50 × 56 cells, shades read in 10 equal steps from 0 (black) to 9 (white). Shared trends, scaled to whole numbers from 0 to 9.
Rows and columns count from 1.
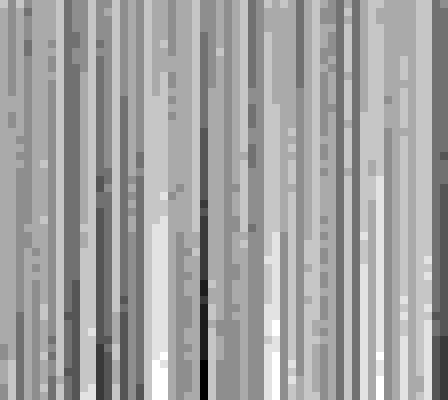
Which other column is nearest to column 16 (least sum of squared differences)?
10
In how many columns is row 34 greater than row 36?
3
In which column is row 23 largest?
48
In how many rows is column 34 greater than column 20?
9
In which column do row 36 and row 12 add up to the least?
26
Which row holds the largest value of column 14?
2
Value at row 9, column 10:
4
